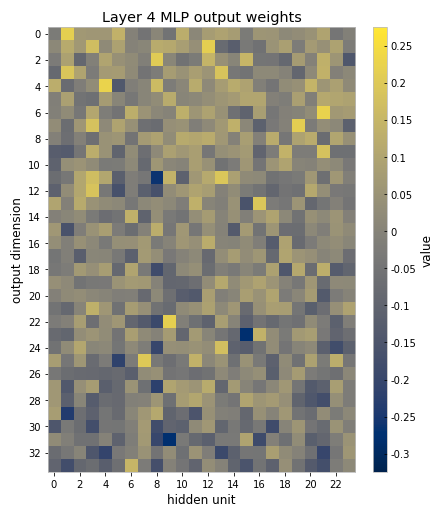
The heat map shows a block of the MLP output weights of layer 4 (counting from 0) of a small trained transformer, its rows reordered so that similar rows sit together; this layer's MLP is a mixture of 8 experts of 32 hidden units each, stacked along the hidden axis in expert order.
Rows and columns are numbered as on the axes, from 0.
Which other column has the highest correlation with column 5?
1
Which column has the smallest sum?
5
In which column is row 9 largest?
21
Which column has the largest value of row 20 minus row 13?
15
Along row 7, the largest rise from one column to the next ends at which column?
19
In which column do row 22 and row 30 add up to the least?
8
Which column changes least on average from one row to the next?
23
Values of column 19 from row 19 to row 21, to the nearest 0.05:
-0.05 0 -0.05
